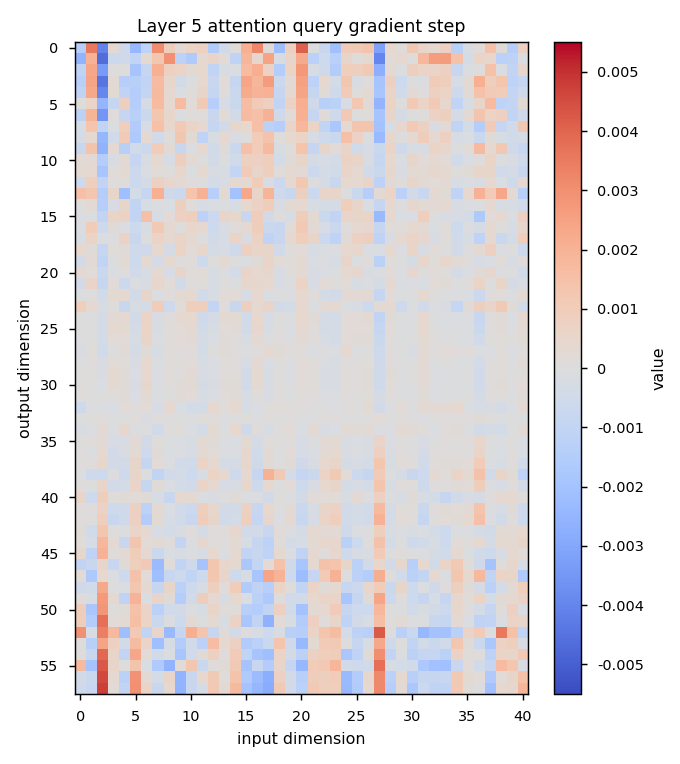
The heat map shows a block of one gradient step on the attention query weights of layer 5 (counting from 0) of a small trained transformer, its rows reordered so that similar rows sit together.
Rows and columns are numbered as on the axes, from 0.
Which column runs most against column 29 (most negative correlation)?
38
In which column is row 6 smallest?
2
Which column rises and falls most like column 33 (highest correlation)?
32
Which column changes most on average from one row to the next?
36
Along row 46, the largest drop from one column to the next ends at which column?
7
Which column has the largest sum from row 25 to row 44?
27
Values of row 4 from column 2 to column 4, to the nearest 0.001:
-0.004 0 -0.001
